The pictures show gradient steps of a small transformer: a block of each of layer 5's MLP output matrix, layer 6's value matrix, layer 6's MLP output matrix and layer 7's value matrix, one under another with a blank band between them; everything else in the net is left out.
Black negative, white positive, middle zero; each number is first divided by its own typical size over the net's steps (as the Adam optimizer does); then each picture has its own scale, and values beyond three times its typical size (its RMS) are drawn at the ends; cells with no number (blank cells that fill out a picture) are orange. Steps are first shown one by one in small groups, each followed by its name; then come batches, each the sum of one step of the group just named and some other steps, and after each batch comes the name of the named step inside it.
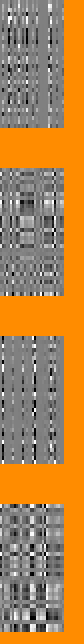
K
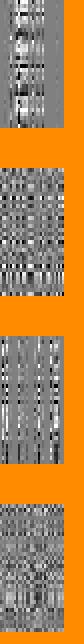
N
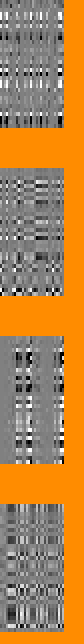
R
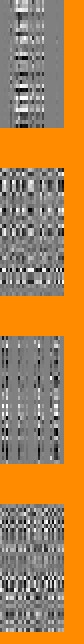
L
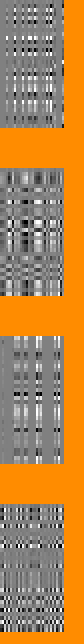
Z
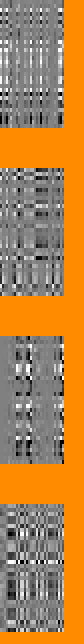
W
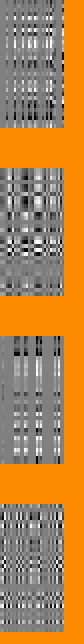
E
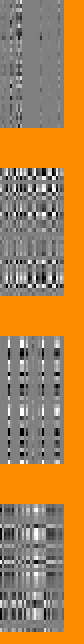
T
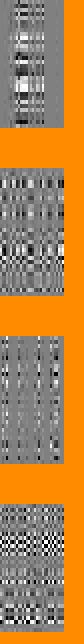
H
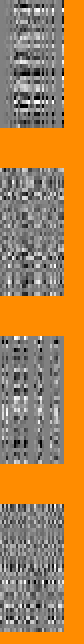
H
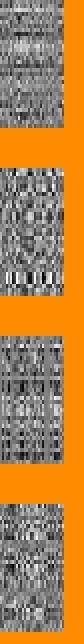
T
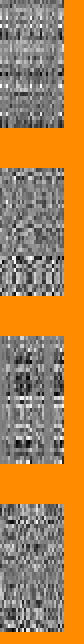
R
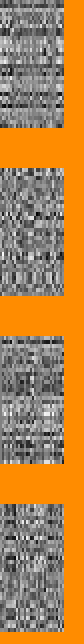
W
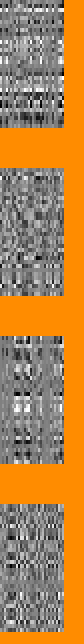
W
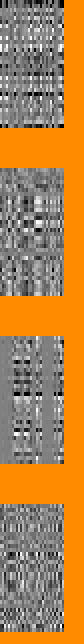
Z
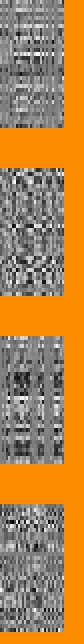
L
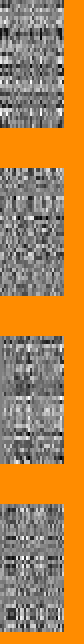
R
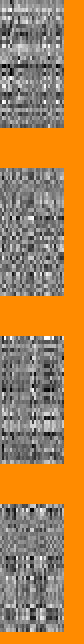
K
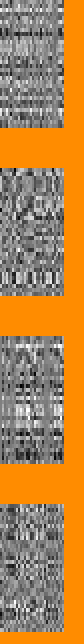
T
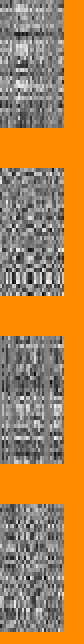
W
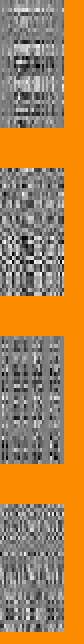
H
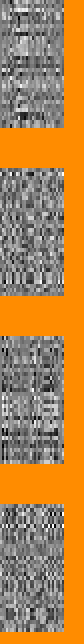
L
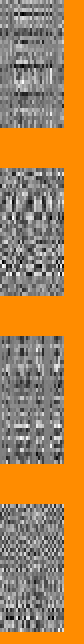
H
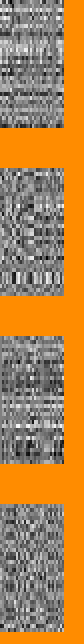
W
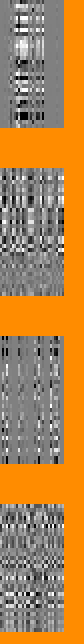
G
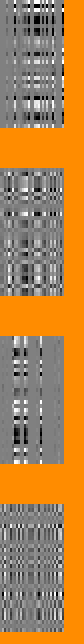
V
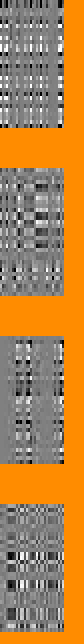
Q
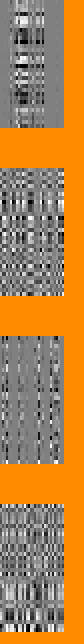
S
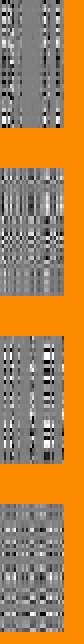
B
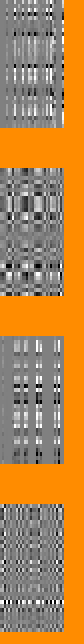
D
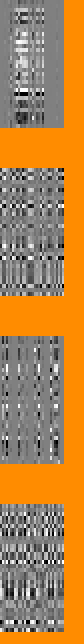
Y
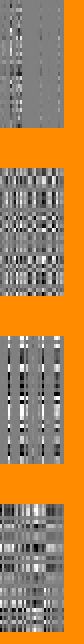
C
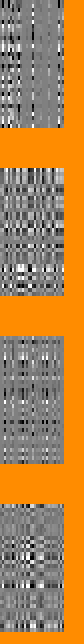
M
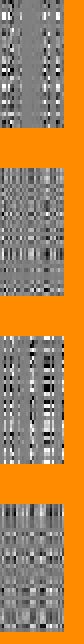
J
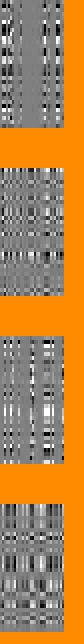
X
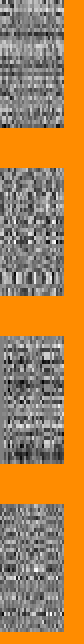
B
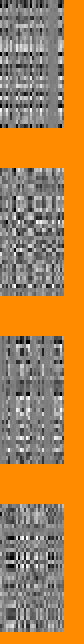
Q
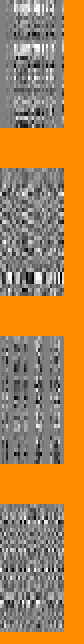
D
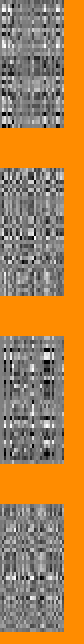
B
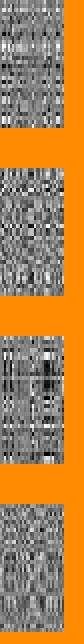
M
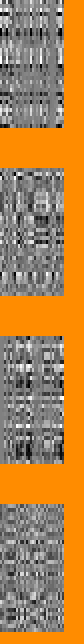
B
